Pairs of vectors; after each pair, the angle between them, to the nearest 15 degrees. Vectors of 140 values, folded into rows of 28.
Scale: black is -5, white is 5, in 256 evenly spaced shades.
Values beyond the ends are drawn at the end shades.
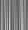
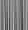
150 degrees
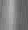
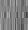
75 degrees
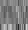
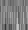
135 degrees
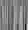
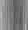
120 degrees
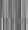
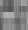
75 degrees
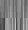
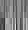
15 degrees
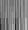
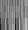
15 degrees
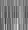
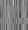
105 degrees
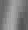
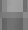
75 degrees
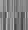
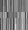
150 degrees
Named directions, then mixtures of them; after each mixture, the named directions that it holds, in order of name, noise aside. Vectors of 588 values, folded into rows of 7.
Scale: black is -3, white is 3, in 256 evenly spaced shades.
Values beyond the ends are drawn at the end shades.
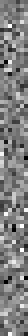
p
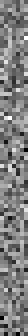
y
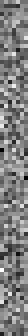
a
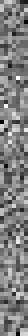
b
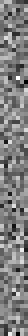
b, p, y.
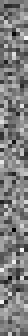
a, p.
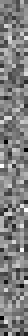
p, y.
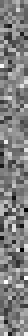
p, y.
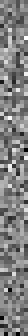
y.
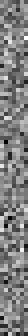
p, y.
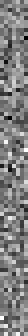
y.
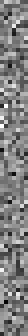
a, b.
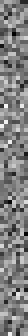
a, b, p.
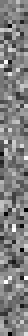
p.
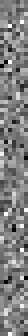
p.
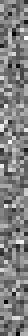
a, b, y.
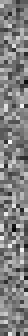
b, p, y.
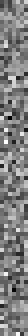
a, b, y.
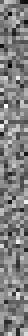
a, b.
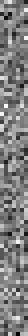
a, b, y.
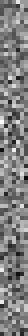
a, b.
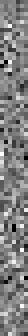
p.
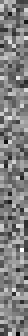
b, p, y.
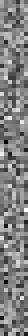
a, p, y.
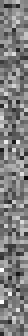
a.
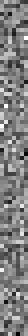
a, b, y.
